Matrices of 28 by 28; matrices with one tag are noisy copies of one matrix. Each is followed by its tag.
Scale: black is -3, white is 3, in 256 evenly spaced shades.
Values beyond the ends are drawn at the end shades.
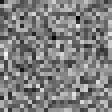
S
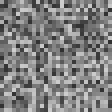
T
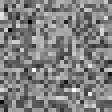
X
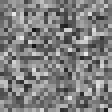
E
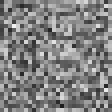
S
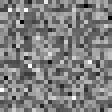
X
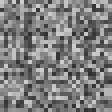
X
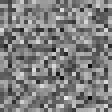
E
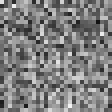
T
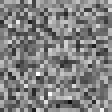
S
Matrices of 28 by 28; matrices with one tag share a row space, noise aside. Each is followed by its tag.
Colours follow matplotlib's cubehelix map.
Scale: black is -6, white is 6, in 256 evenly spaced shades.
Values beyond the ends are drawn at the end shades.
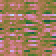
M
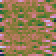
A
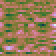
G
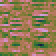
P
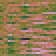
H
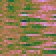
H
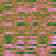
G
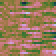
H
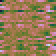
A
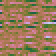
M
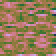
G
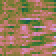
H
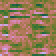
P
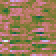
P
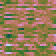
G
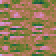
P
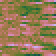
H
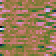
A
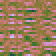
M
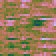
H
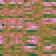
M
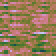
P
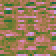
G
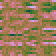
M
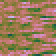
H
